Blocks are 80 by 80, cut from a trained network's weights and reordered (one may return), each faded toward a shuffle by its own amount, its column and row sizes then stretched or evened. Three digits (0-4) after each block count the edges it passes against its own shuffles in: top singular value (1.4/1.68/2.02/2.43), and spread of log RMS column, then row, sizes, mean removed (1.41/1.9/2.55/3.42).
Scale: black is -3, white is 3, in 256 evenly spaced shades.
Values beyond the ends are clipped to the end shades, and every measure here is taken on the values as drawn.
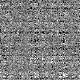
2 3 1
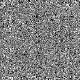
0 1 2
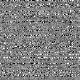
0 1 4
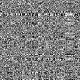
4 0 3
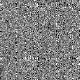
2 3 1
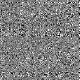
2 2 3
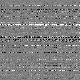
3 1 4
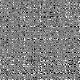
0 3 4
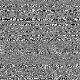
1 0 4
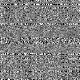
2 0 4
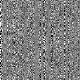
3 4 0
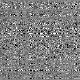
0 2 4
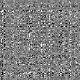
2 3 3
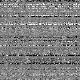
4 1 4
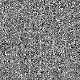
0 2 1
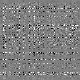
0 3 4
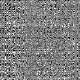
2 4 0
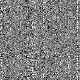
1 2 2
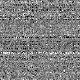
2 2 3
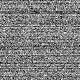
3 0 0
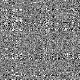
1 2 3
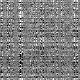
4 4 0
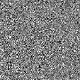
2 2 1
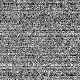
3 1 1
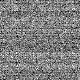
2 2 0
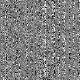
1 4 0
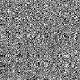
3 2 2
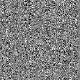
1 3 0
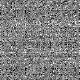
1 3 1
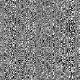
2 4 0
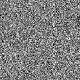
2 1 0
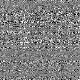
1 0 4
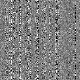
2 4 1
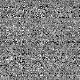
0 2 3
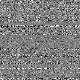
0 0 4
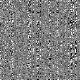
0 4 2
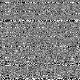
3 0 4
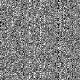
2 3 0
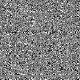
1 2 3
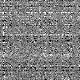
3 3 2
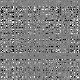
1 4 4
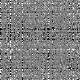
3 4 2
